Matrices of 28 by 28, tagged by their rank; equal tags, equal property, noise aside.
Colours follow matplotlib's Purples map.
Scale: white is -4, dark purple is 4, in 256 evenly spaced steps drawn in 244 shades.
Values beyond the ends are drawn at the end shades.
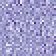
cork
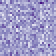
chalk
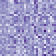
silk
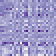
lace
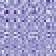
lace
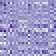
lace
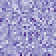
chalk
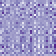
lace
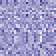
cork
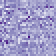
cork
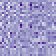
silk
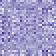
silk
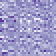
silk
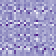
lace
